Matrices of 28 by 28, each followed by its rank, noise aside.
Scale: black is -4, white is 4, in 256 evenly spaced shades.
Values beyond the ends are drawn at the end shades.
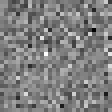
eight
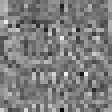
six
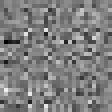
four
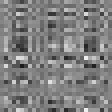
two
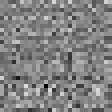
six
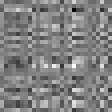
two
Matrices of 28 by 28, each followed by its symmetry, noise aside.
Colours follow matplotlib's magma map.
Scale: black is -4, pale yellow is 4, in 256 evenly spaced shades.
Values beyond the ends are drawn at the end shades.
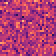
no symmetry.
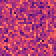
symmetric across the other diagonal.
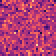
no symmetry.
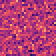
same after a half turn.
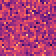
antisymmetric.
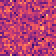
mirrored top to bottom.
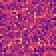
same after a half turn.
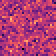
no symmetry.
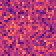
mirrored top to bottom.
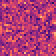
mirrored top to bottom.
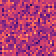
same after a half turn.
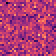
mirrored top to bottom.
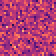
antisymmetric.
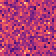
mirrored top to bottom.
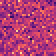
no symmetry.
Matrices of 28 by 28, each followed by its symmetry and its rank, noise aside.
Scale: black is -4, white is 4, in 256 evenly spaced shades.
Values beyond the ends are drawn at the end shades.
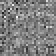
no symmetry, rank six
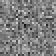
no symmetry, rank six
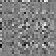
antisymmetric, rank four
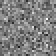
no symmetry, rank eight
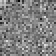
symmetric, rank eight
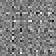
antisymmetric, rank four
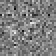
no symmetry, rank six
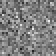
no symmetry, rank eight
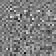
no symmetry, rank six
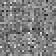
antisymmetric, rank eight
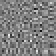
antisymmetric, rank four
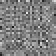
antisymmetric, rank four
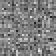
antisymmetric, rank six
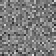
no symmetry, rank eight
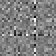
no symmetry, rank four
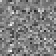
no symmetry, rank six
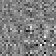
antisymmetric, rank four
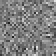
antisymmetric, rank eight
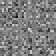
symmetric, rank six
